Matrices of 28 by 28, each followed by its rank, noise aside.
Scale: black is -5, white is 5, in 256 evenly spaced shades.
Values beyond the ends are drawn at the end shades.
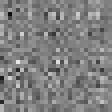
four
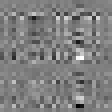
two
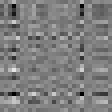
two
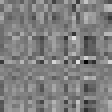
two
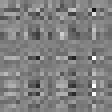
two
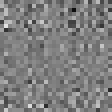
four
